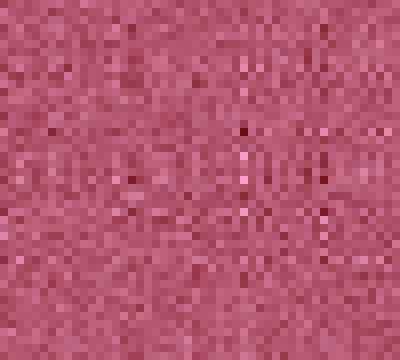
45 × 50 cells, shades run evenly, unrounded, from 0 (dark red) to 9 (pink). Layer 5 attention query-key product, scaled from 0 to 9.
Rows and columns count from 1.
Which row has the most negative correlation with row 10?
13
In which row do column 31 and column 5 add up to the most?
20
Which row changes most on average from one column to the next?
17
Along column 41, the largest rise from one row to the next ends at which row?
28
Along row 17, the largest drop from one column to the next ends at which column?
31
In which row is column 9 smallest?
9
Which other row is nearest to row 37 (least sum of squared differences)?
40
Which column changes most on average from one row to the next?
41
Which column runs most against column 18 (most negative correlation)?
44
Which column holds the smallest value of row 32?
36
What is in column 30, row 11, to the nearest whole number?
4
